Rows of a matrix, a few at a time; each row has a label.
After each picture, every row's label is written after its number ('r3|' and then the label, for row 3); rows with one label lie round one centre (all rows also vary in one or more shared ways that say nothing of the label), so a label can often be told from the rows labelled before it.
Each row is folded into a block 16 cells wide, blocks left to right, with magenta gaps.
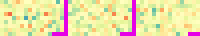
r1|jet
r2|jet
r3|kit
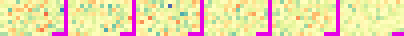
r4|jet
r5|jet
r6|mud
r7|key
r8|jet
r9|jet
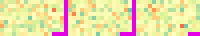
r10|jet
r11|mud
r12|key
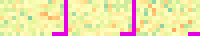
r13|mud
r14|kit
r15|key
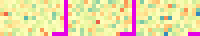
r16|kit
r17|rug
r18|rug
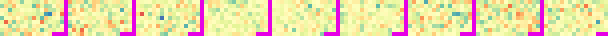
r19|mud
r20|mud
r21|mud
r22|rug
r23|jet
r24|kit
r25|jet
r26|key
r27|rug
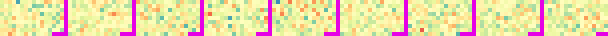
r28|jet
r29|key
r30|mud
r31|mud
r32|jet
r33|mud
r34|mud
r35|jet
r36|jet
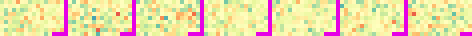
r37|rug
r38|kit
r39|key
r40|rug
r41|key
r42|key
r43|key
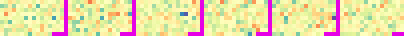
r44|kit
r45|key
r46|rug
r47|key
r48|key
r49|mud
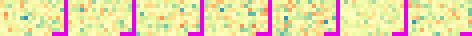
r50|mud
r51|jet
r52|jet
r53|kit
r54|kit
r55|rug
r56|rug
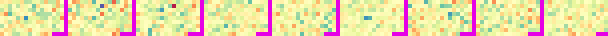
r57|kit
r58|kit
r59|mud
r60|kit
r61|jet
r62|mud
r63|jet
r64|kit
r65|kit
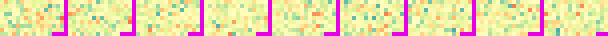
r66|rug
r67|rug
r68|key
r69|rug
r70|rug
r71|kit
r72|rug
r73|key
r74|jet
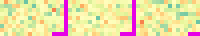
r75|kit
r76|mud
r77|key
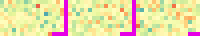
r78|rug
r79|rug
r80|jet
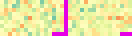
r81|rug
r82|mud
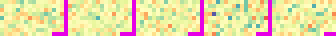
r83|rug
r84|mud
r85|mud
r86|key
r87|jet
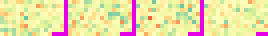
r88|rug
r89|kit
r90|jet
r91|key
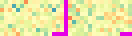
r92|mud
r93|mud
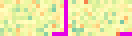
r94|mud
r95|kit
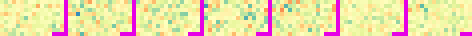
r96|jet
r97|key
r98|kit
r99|kit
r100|kit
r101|kit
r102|rug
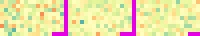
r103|key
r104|rug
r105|rug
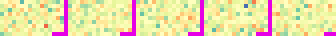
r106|mud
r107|rug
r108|kit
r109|key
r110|mud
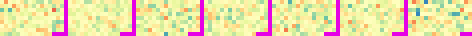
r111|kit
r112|mud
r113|rug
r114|mud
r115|key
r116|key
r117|rug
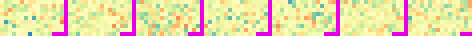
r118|jet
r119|mud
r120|key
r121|kit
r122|rug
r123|kit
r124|kit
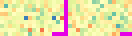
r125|kit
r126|rug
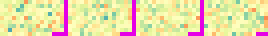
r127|mud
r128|kit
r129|jet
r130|rug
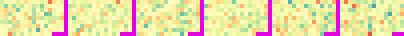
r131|key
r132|key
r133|rug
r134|rug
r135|jet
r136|mud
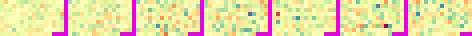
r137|kit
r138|rug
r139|mud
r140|rug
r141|mud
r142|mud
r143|kit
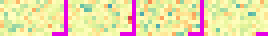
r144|jet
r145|mud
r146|kit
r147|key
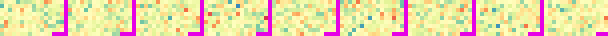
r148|key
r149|jet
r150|kit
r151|jet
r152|kit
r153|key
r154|rug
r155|kit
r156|mud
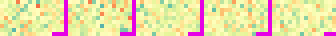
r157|rug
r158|jet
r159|kit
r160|jet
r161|rug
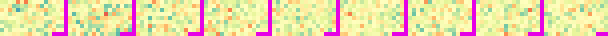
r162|mud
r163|jet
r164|kit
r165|kit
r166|jet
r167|jet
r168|rug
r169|key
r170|jet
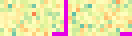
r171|jet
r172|jet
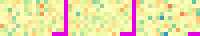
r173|rug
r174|kit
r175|mud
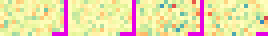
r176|jet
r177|jet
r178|rug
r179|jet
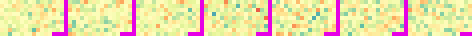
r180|rug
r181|jet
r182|jet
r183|kit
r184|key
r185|kit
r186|kit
